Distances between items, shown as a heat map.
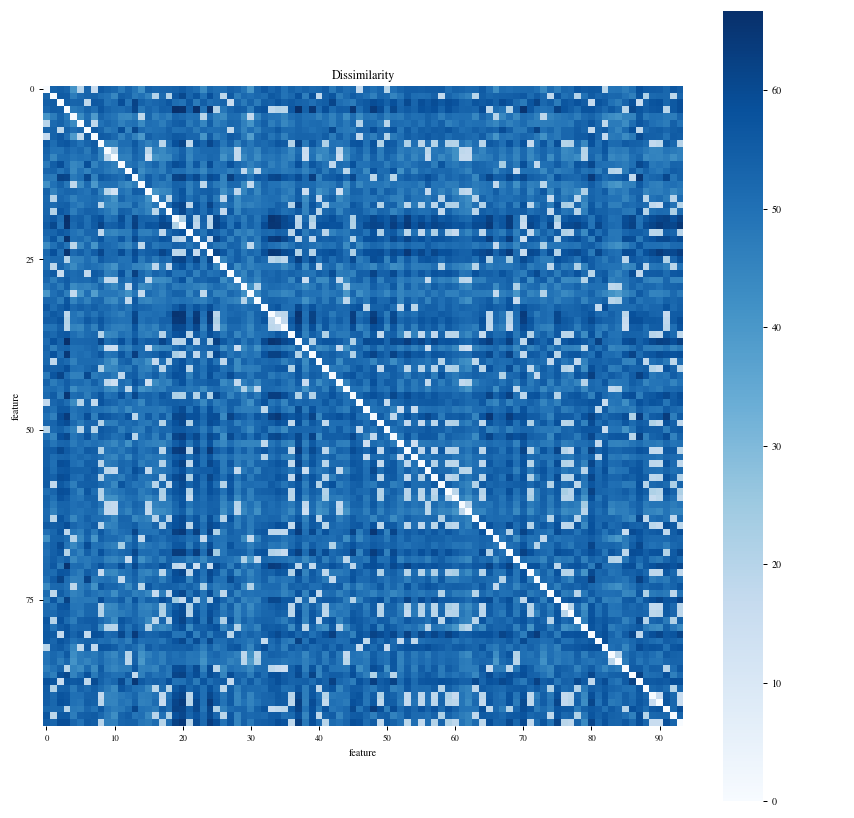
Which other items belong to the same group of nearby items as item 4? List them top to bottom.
14, 23, 30, 66, 73
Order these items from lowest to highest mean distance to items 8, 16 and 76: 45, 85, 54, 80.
54, 85, 45, 80
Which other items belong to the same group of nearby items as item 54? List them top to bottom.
32, 47, 52, 81
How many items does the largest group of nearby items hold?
18
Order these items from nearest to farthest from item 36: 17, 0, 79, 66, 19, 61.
17, 79, 61, 66, 0, 19
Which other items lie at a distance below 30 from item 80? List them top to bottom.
2, 6, 27, 87
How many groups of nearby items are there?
12
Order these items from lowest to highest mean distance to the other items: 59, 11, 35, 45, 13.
59, 35, 11, 45, 13
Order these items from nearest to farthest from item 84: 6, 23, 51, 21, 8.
23, 6, 21, 8, 51
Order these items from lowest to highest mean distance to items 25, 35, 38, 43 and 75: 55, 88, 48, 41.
88, 41, 55, 48
